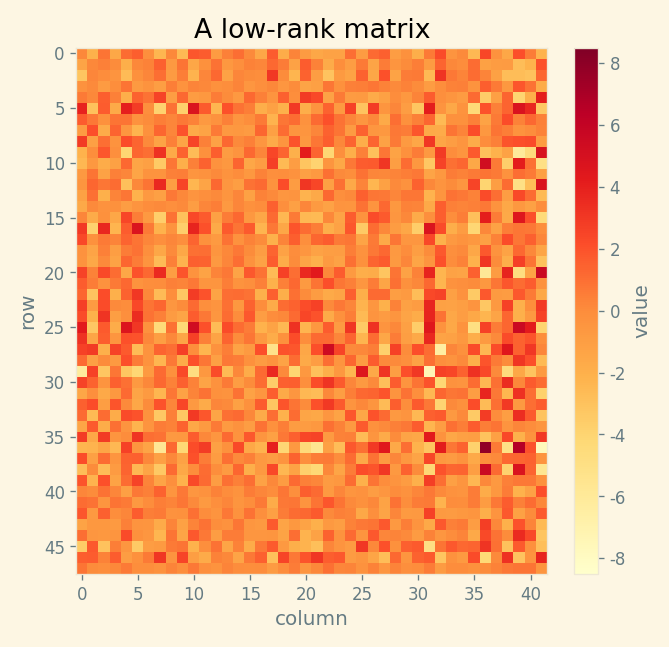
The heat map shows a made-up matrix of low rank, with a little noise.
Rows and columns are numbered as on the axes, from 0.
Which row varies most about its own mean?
36
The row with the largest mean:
27
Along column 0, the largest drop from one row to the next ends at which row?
29
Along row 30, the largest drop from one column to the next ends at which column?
32
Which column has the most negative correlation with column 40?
12
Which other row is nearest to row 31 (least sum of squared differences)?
43
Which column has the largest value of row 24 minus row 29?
31
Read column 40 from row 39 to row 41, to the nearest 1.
1 -1 1
